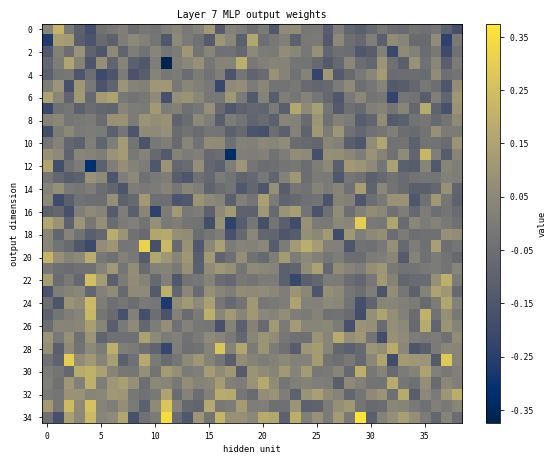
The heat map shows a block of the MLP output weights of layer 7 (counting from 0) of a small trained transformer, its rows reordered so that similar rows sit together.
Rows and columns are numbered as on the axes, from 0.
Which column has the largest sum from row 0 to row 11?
1
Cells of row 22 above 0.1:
5
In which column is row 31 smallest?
27
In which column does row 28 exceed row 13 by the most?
6
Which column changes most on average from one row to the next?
11
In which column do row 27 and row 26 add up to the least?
31
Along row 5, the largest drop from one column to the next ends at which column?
2
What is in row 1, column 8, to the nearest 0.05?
0.05
